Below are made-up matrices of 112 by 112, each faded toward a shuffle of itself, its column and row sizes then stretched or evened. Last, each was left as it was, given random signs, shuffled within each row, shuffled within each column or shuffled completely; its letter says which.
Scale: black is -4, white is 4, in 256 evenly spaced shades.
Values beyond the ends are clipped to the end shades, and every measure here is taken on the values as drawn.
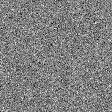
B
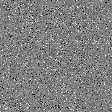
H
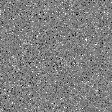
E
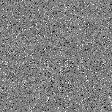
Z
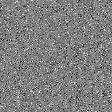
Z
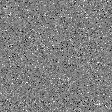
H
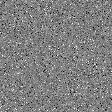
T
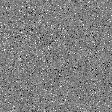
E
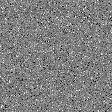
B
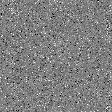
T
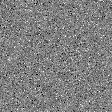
B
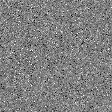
T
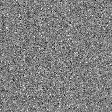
T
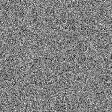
Z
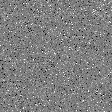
B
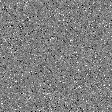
H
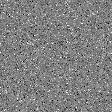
E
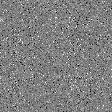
Z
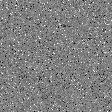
B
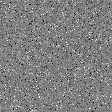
B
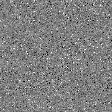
Z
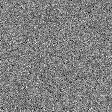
H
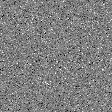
H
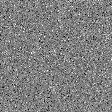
B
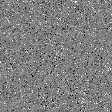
E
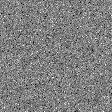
B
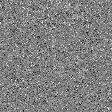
E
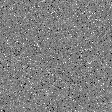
B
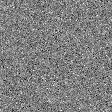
B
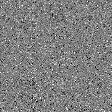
Z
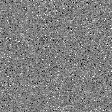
Z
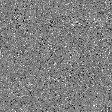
E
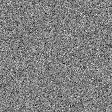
H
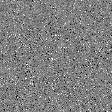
Z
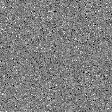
Z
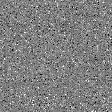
Z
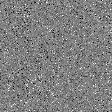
T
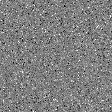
T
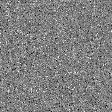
T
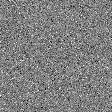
B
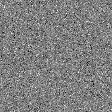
T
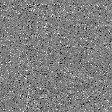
Z
